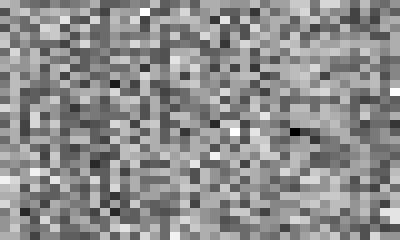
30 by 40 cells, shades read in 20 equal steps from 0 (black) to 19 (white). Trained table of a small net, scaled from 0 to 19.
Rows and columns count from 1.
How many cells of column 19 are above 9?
18
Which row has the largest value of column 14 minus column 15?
3
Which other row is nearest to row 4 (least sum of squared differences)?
13
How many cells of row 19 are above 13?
5
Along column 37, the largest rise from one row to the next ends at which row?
14
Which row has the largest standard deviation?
16
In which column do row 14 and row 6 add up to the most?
1
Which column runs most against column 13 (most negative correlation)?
40
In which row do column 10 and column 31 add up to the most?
23
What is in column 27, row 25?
8
